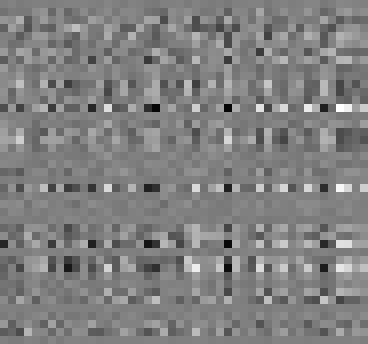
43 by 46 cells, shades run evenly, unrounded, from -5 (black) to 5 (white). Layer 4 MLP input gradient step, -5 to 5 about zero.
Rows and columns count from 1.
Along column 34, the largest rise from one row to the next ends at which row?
38
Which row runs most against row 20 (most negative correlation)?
32
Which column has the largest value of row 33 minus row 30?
33
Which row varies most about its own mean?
14
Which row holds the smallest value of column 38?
4
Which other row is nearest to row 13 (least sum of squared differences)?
41
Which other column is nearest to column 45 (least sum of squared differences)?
5
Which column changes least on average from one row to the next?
31
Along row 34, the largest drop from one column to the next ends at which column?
29
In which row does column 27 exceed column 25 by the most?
11
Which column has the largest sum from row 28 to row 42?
25
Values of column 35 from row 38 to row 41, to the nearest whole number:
-1 0 0 0
